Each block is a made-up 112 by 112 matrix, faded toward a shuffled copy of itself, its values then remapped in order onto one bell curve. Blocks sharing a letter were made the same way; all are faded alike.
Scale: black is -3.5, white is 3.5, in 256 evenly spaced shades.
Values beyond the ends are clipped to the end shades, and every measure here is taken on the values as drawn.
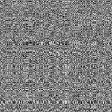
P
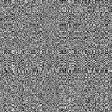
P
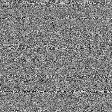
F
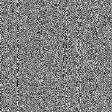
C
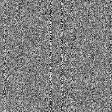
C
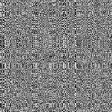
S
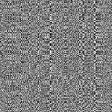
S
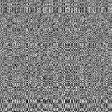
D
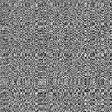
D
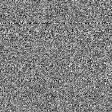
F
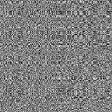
P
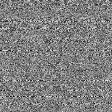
F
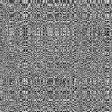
D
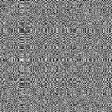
D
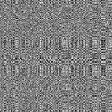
D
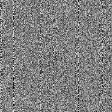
C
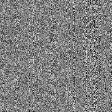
C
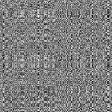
S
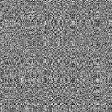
P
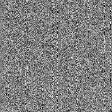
C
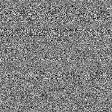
F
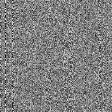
C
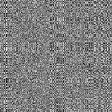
S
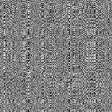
S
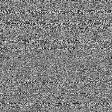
F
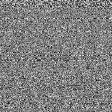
F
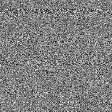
F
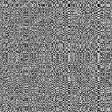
S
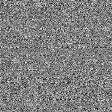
F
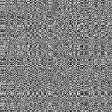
D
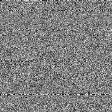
F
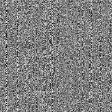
C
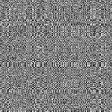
D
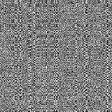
S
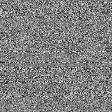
F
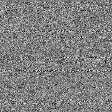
F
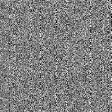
C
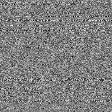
F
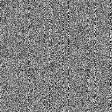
C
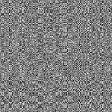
S
